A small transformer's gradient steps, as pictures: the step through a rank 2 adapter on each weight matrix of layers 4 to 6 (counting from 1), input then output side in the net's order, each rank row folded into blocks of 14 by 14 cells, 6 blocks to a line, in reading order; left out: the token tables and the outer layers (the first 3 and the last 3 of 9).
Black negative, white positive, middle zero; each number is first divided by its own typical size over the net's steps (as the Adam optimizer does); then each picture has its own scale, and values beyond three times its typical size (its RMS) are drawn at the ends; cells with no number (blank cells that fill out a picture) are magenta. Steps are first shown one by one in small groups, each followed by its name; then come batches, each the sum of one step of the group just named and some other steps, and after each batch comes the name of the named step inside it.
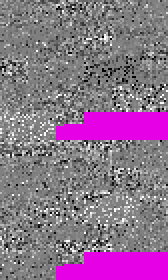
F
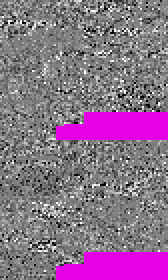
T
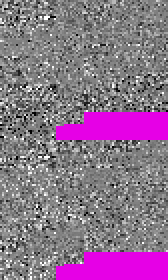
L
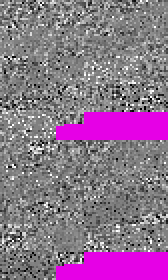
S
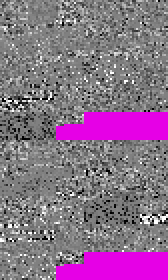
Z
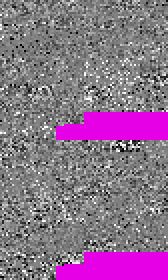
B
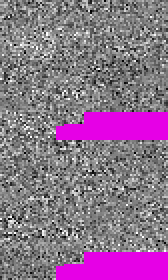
S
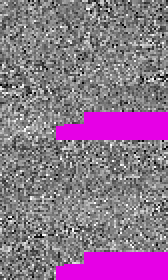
B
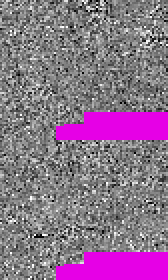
L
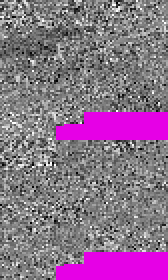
T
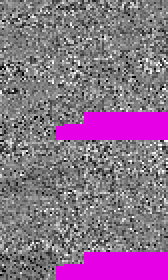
F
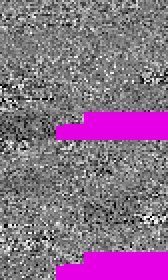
Z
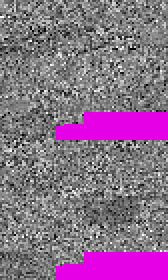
T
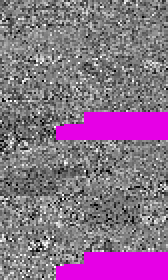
Z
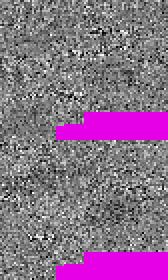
L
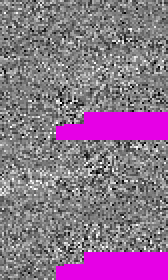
S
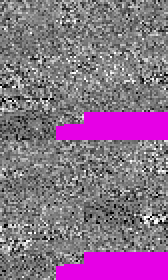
Z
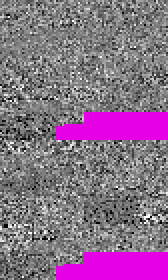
Z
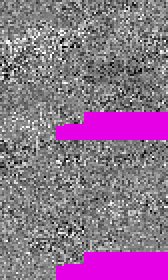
T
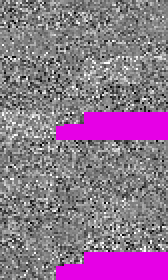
S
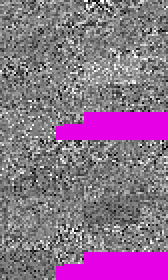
S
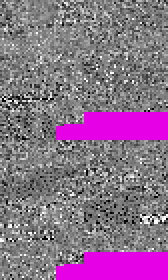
Z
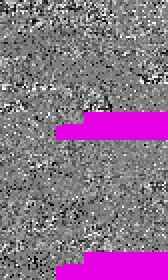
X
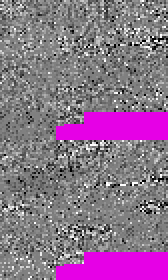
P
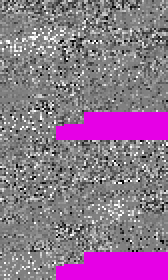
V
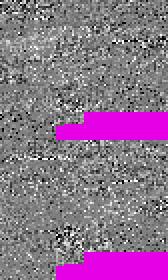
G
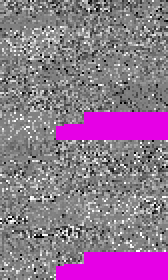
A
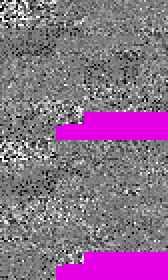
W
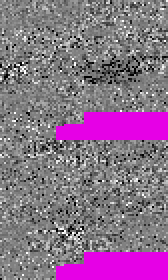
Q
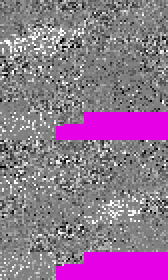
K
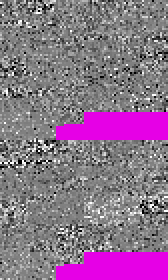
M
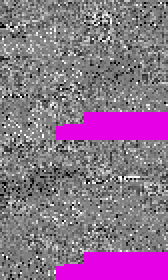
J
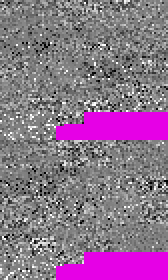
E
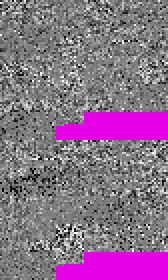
G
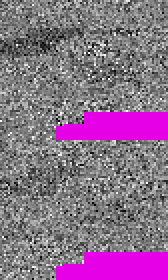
E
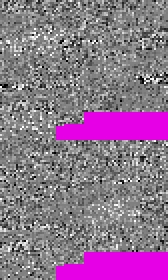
V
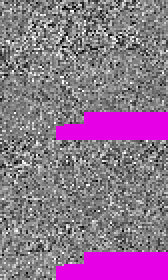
K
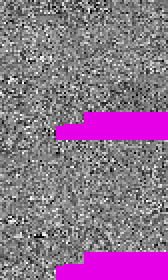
A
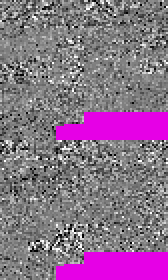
G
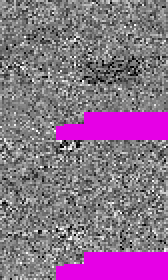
Q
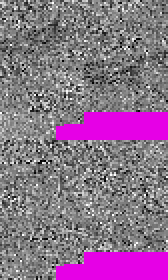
M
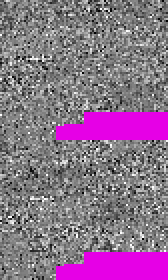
A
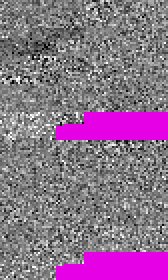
E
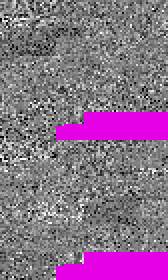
W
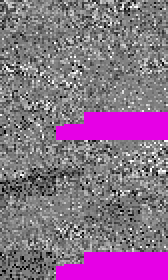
J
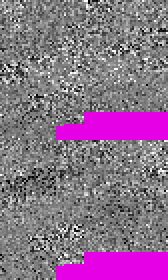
P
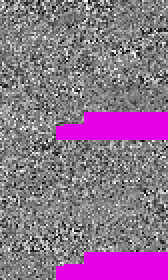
V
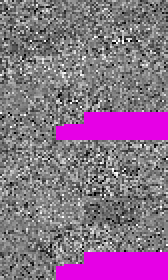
G
